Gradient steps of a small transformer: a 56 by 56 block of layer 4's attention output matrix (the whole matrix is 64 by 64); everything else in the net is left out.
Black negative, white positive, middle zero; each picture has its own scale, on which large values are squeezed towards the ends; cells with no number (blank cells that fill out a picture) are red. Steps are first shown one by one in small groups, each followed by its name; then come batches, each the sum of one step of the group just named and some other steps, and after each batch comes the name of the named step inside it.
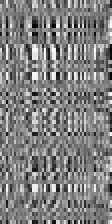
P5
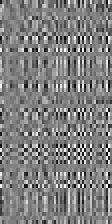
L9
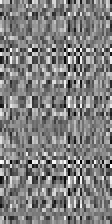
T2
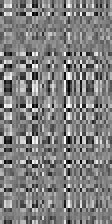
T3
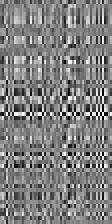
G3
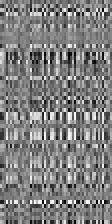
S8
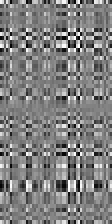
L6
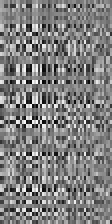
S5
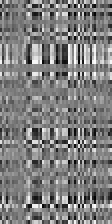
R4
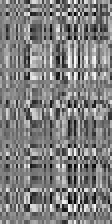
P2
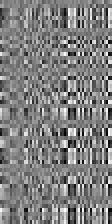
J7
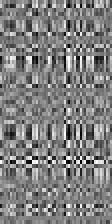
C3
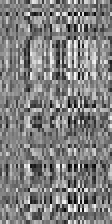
P2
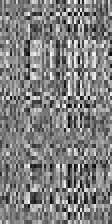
P2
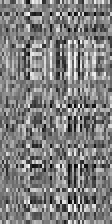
P2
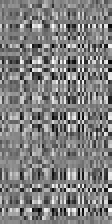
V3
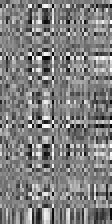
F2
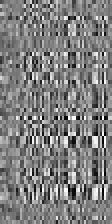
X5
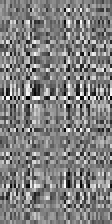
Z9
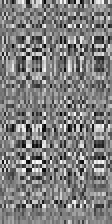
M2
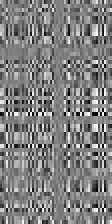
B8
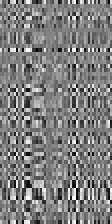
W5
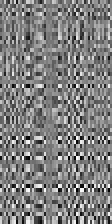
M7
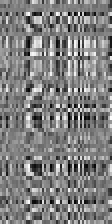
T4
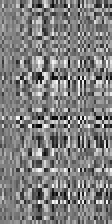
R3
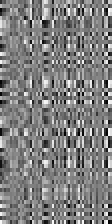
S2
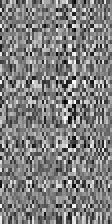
M7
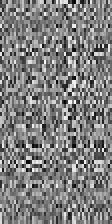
M2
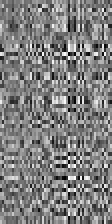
V3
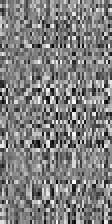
S2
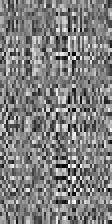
M7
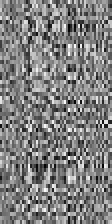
T4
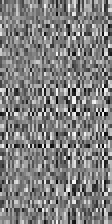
B8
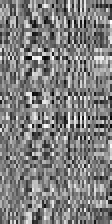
F2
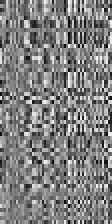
S2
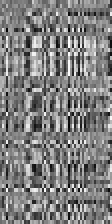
T4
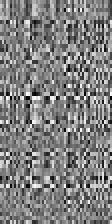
Z9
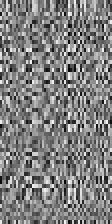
W5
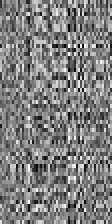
T4
